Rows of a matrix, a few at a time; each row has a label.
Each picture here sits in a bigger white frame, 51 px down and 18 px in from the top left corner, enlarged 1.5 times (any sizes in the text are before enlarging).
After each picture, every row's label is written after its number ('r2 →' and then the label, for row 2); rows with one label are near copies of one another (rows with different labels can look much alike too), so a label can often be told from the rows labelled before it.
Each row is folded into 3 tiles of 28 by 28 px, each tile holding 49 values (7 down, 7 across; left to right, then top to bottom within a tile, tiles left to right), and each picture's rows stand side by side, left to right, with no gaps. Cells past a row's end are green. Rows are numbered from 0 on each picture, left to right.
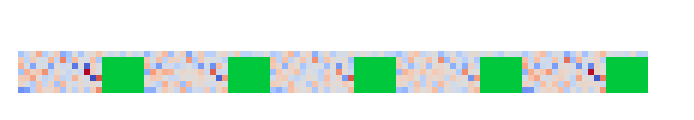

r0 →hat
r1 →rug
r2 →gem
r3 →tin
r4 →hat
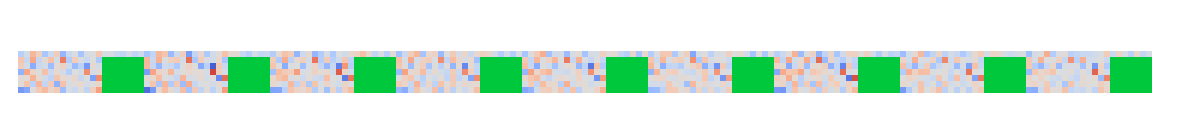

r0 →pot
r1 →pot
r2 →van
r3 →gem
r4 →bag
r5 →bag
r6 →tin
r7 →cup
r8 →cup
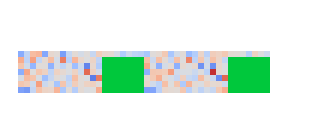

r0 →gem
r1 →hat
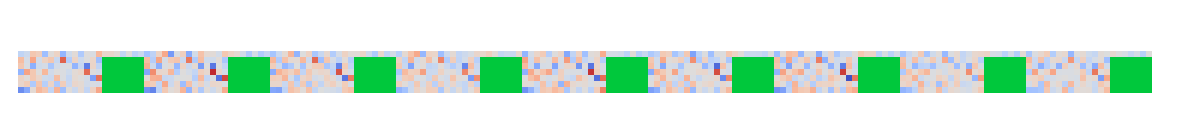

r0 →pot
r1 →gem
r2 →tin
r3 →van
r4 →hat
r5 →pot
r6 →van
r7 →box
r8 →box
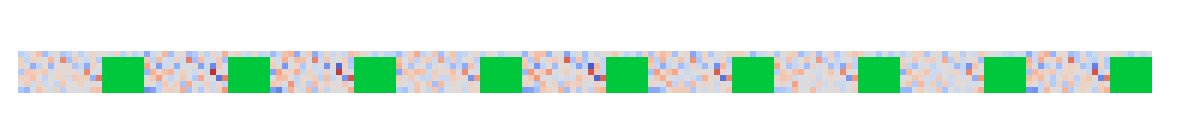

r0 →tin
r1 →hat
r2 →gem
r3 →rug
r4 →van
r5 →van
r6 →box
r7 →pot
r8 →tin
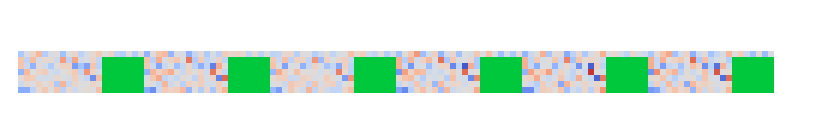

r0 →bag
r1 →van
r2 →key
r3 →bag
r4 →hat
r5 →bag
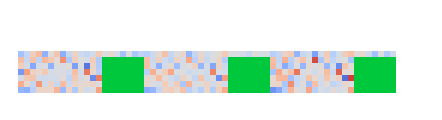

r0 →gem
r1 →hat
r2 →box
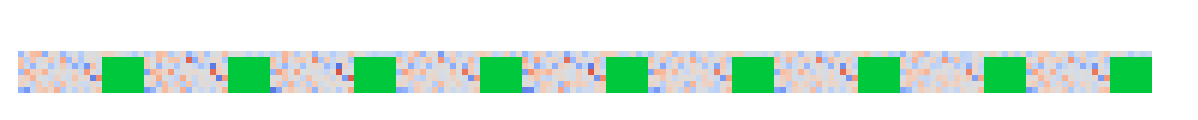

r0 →van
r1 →pot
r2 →pot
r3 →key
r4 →key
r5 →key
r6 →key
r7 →cup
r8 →pot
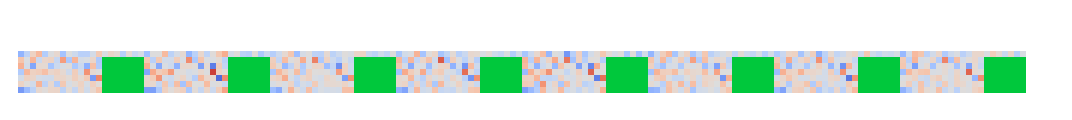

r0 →cup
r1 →hat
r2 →tin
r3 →tin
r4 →box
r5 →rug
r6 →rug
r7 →cup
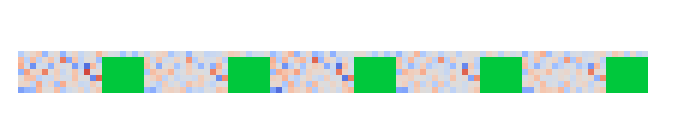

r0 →box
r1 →van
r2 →tin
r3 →cup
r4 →cup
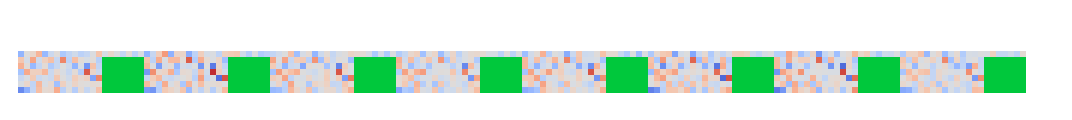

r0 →cup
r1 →gem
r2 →box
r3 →box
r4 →box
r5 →van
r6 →pot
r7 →van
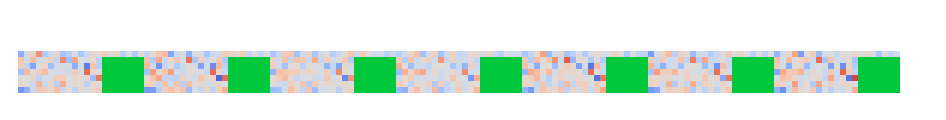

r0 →cup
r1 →van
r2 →rug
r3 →rug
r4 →tin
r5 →cup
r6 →gem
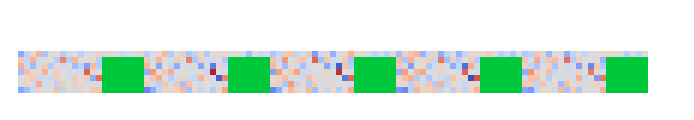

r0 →cup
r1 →hat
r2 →pot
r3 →van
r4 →gem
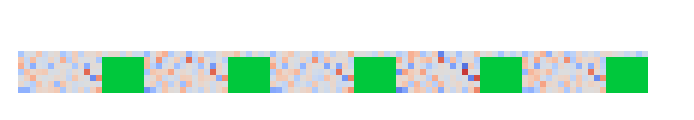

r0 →hat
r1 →cup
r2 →hat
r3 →pot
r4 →gem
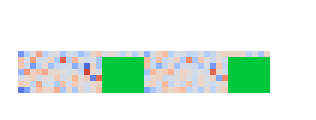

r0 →cup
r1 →cup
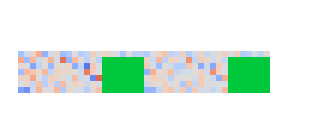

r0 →tin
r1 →bag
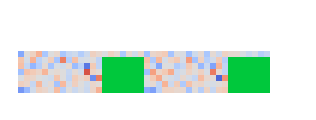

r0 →cup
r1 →van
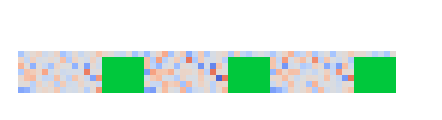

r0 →hat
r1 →rug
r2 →bag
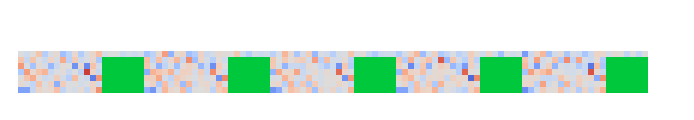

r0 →hat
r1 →tin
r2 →pot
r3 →tin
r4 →cup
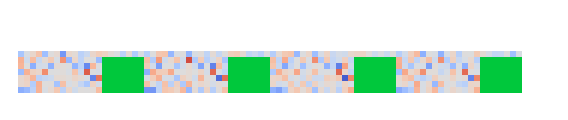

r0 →box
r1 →van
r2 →van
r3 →box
